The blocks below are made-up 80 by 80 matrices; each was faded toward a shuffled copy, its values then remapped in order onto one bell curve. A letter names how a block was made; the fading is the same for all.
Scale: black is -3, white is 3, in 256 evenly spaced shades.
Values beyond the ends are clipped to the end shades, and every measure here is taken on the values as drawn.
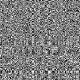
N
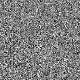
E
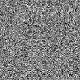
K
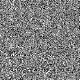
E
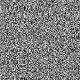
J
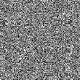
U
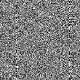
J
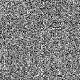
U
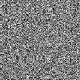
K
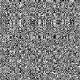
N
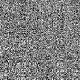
K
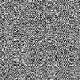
N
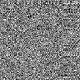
K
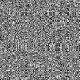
N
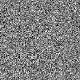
U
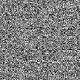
U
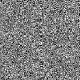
J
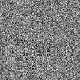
K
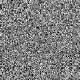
U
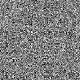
U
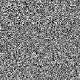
U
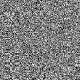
K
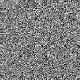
U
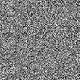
K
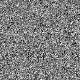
E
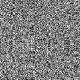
K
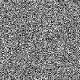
U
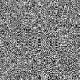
K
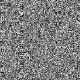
J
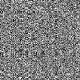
K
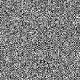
K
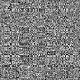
N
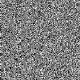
J
